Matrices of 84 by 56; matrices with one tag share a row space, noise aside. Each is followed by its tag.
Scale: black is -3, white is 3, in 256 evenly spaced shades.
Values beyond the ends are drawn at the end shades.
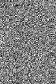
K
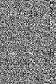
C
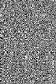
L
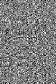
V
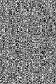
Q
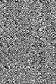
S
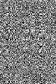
S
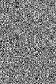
K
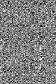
S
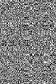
C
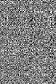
C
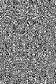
V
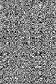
S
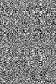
S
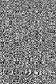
K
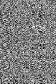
S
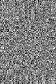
K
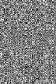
L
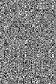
L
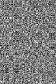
K
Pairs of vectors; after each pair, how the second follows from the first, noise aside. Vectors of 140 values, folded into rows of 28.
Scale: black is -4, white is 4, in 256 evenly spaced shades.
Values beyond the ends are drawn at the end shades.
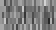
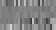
reversed, partly zeroed.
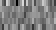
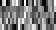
negated, scaled up.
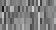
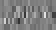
wrapped around, negated, partly zeroed.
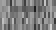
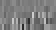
wrapped around, negated, partly zeroed.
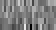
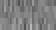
negated, shrunk.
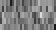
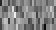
reversed.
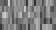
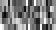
negated, scaled up.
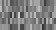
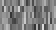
wrapped around.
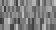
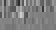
wrapped around, negated, partly zeroed.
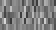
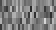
reversed.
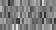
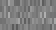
negated, shrunk.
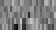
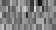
reversed.
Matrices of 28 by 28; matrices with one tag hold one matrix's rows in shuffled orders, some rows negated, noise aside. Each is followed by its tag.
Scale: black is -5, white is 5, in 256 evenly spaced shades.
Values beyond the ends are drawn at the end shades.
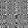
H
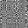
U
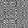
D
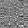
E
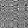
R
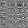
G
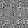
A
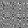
A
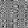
R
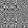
D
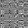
E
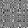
A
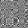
R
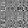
G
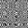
H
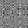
A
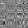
G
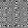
H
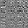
G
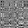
E
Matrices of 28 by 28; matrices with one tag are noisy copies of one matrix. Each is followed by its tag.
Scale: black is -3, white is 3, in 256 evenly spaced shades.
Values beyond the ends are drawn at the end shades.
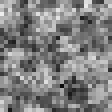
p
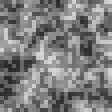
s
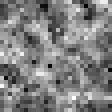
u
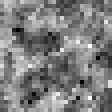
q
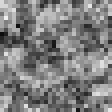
p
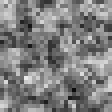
p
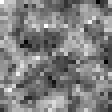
q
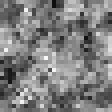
s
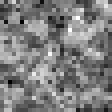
u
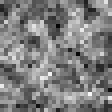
u
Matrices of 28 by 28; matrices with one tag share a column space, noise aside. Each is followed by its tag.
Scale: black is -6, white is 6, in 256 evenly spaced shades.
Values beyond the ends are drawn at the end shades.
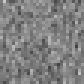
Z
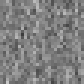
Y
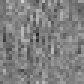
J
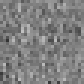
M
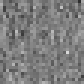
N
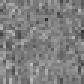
Y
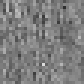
N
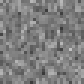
Z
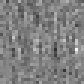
J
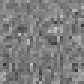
M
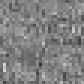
M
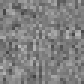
Y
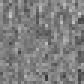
N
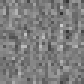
Y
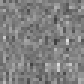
M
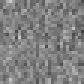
Y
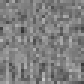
M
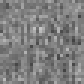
M
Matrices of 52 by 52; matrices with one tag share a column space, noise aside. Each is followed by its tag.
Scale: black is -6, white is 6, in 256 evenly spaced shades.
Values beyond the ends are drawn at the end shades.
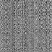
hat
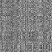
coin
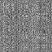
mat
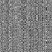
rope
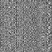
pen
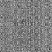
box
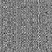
pen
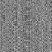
rope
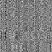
coin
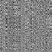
hat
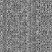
mat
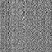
hat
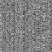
mat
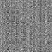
box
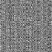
rope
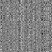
rope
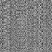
hat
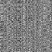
rope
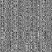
coin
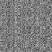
pen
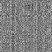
mat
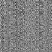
hat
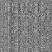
mat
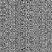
hat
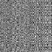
pen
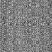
box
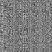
mat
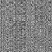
rope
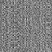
pen
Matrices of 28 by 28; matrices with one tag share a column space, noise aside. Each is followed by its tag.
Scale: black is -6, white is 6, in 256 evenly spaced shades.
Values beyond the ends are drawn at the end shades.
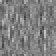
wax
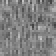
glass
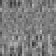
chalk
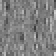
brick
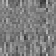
chalk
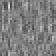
brick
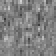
glass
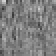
glass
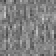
wax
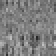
chalk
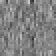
glass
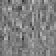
glass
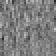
glass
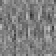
wax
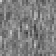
wax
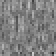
brick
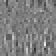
chalk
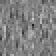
wax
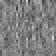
glass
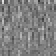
glass
